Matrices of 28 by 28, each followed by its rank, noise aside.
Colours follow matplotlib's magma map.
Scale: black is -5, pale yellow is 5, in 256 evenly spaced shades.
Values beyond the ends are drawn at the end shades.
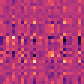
two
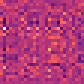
four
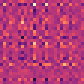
two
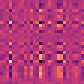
one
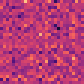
six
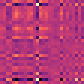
one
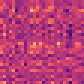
four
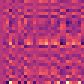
two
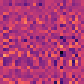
four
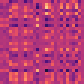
two
